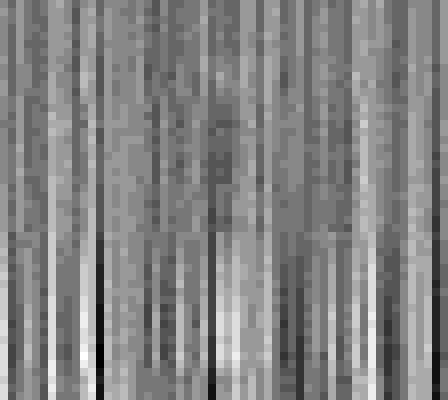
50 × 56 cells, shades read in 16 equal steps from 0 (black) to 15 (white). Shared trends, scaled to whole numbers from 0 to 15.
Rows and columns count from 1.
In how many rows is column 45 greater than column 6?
49
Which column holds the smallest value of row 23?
55
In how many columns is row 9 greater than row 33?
19
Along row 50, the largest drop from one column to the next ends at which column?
13
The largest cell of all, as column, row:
11, 45
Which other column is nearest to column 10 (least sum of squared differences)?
39
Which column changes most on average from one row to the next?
28
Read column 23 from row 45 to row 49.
12 11 10 8 9
